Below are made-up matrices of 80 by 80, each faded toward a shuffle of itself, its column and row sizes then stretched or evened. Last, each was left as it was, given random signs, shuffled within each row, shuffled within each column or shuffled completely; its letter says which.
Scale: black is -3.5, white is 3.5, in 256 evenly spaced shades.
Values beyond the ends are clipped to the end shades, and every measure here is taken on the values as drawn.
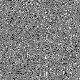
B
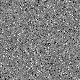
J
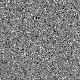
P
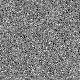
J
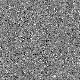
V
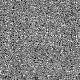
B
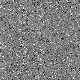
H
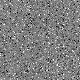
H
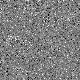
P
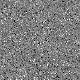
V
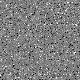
P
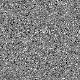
V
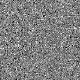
V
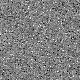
J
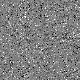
V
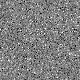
P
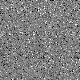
P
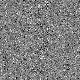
H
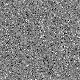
H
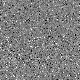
P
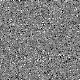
V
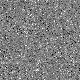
J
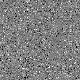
B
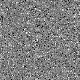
B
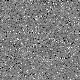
P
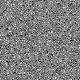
B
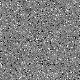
V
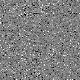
B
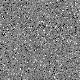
V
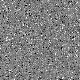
H
